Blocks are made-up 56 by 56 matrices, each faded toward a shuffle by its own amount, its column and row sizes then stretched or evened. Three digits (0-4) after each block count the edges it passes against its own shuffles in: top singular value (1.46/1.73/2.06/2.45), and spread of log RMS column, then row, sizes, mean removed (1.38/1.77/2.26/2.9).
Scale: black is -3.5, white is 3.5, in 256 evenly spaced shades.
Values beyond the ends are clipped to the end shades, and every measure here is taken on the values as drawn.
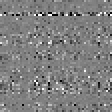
3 2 4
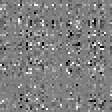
2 4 3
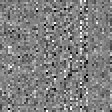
0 4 0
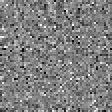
1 1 1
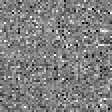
1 1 2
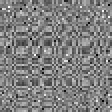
4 0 0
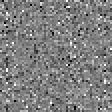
0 2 0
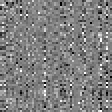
3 4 0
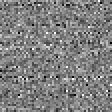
1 0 3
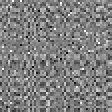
4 1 0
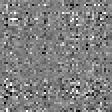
2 3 4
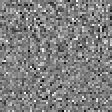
2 0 1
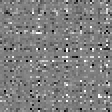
1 3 4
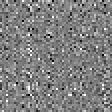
3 3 2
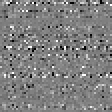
1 1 4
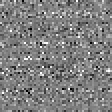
1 1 4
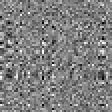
3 3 2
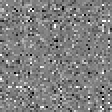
2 2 2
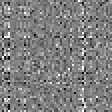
4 3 1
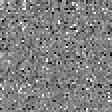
1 1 2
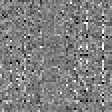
2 3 1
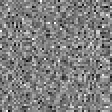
3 0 1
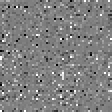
1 2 2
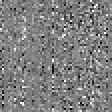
0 4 0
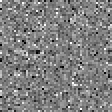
1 2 0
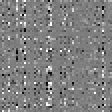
2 4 3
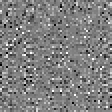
3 2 0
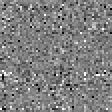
0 1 2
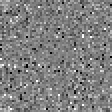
0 1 1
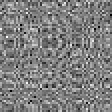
4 0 1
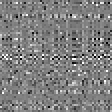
4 1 4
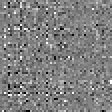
2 3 3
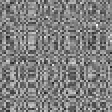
4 1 3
